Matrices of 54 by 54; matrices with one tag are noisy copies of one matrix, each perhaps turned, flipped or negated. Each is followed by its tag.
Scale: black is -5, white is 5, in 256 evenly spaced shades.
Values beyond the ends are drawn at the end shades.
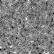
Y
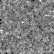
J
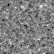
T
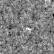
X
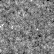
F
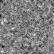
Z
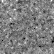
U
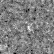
X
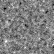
T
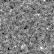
T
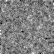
J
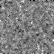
J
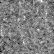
U
